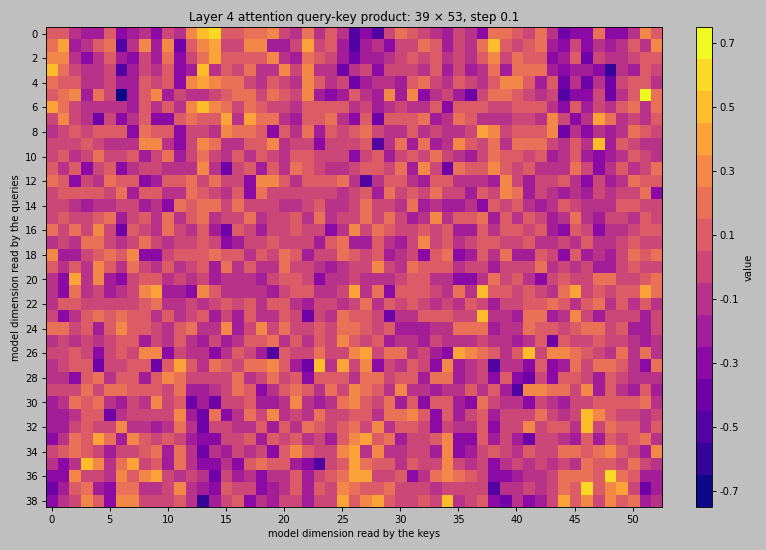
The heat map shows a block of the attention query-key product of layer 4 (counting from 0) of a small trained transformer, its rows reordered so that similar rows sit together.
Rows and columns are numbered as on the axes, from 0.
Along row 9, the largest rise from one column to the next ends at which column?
47
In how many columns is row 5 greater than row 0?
22
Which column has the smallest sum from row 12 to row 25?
43
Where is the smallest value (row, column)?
5, 6
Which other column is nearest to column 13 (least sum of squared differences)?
0
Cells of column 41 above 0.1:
7
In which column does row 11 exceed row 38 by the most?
13
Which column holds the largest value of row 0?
14
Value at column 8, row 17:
0.2
